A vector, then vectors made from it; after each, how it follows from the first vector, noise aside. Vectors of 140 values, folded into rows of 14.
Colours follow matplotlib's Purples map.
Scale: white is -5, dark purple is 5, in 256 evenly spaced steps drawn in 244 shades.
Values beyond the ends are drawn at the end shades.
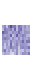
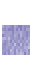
reversed, negated, shrunk.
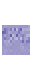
partly zeroed.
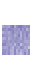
reversed, negated, shrunk.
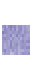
shrunk.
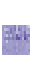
wrapped around, negated, partly zeroed.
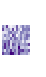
negated, scaled up.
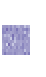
wrapped around, negated, partly zeroed.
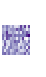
wrapped around, negated, scaled up.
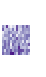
negated, scaled up.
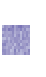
reversed, negated, shrunk.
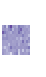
partly zeroed.
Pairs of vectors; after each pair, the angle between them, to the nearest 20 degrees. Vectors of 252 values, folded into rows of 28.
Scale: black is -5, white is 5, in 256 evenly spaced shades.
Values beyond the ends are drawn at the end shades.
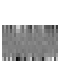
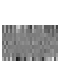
20 degrees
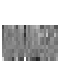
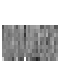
20 degrees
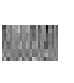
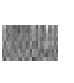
160 degrees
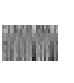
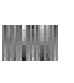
100 degrees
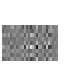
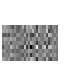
160 degrees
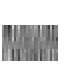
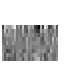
100 degrees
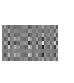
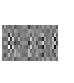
40 degrees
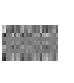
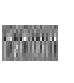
100 degrees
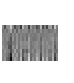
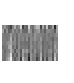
160 degrees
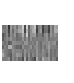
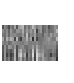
60 degrees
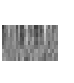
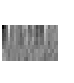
40 degrees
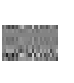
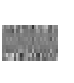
140 degrees
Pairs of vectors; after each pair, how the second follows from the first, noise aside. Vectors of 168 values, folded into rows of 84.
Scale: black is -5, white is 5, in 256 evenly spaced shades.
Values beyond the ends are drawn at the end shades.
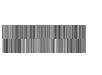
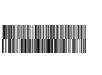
negated, scaled up.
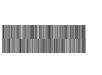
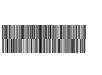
wrapped around, scaled up.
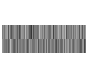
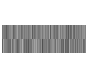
wrapped around, negated, shrunk.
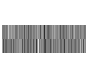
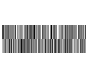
wrapped around, negated, scaled up.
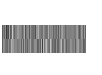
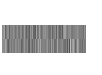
wrapped around, shrunk.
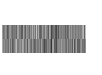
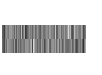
wrapped around.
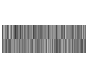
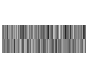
wrapped around.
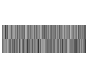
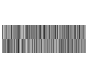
wrapped around.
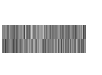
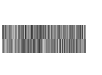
negated.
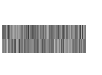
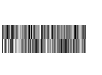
wrapped around, scaled up.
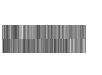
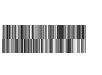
wrapped around, scaled up.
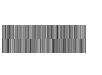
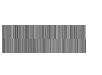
wrapped around, negated, shrunk.
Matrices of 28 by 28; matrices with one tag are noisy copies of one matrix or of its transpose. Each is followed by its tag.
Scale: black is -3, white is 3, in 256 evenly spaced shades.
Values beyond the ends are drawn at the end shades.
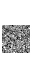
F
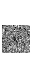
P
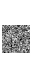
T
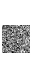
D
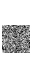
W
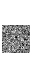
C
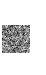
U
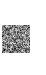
F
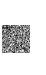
D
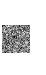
P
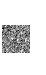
D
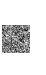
T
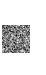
D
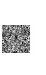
C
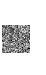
U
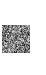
C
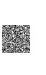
F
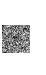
P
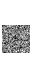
P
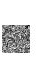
F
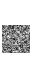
C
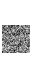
U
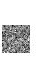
C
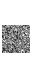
F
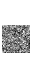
W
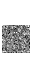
W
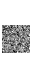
U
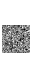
T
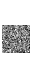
W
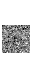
P
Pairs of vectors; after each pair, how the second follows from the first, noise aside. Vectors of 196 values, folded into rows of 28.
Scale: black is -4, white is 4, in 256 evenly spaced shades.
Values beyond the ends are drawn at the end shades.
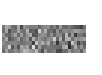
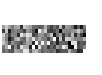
scaled up.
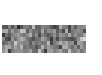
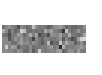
partly zeroed.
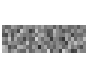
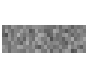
shrunk.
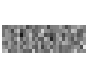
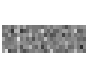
partly zeroed.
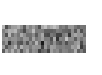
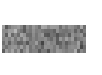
shrunk.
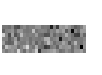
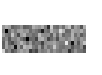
reversed.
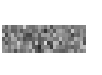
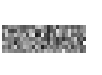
reversed.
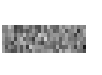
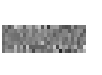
negated, partly zeroed.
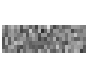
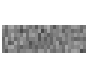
shrunk.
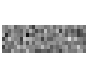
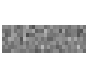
shrunk.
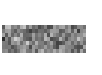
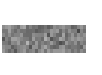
shrunk.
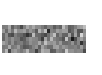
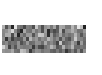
wrapped around, negated.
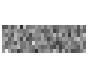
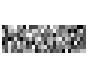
reversed, negated, scaled up.
